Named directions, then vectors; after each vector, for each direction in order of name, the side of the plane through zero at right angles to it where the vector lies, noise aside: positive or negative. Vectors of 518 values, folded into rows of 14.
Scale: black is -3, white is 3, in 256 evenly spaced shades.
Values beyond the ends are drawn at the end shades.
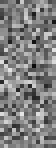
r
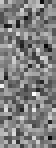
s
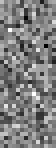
negative, positive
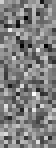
negative, positive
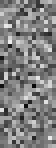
negative, negative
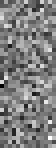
negative, negative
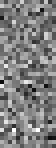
positive, positive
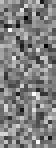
negative, positive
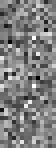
positive, positive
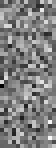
negative, negative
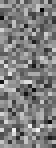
positive, positive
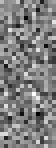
negative, positive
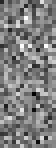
positive, negative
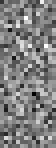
positive, negative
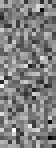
positive, positive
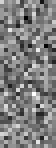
negative, positive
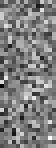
negative, negative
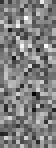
positive, negative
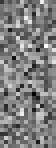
positive, negative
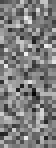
positive, negative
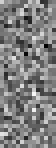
negative, positive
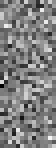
negative, negative
